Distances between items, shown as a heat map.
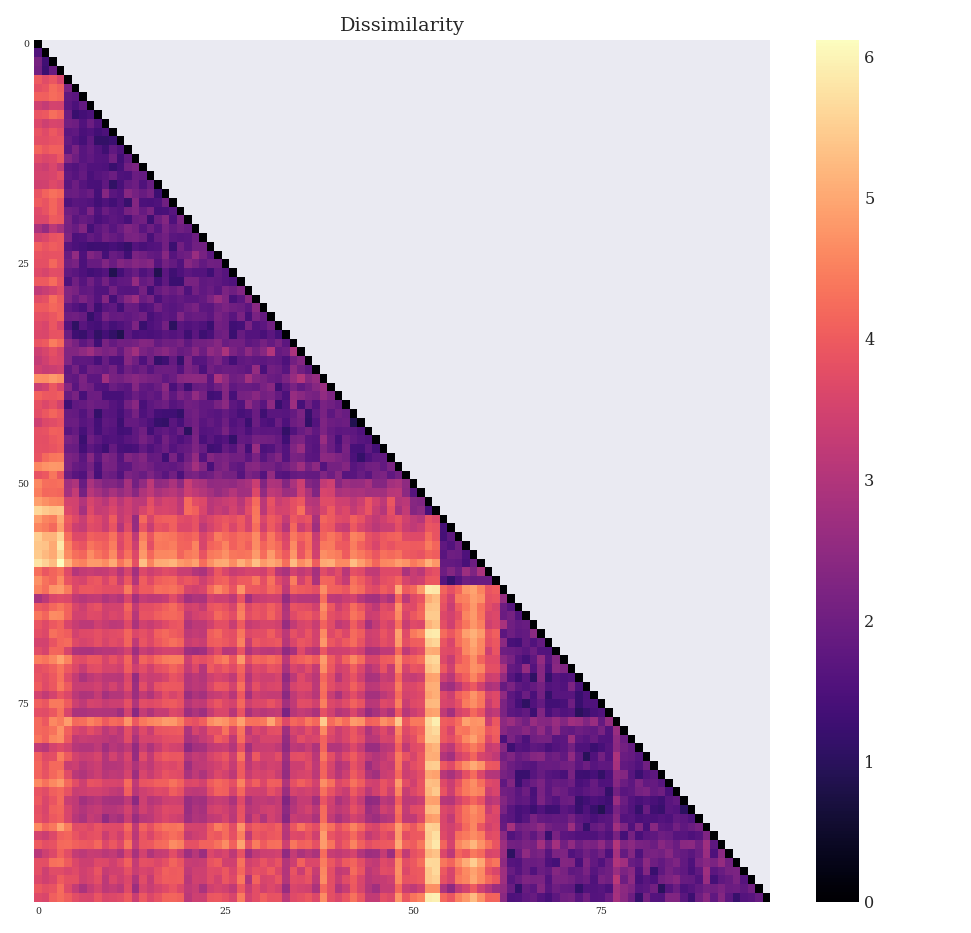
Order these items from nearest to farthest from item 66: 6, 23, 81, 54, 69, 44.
69, 81, 44, 6, 23, 54
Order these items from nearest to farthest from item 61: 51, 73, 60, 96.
60, 96, 73, 51
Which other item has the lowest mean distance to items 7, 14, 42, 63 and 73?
33
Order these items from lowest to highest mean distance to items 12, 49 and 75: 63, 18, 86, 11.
11, 18, 86, 63
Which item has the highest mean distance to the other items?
59
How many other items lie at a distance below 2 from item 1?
3
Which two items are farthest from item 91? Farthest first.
53, 52
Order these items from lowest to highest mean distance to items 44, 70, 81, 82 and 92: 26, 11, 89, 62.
89, 62, 11, 26
